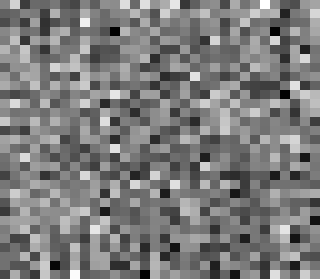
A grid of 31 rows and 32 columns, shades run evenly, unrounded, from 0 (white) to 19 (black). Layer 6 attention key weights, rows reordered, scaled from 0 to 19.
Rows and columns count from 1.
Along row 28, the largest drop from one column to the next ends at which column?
19
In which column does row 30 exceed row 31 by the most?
6
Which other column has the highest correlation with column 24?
17
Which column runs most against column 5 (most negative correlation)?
13
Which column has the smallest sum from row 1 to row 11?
9
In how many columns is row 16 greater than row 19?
14
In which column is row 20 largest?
28
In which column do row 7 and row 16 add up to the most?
16
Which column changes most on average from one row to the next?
12
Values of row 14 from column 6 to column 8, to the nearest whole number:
6 9 11
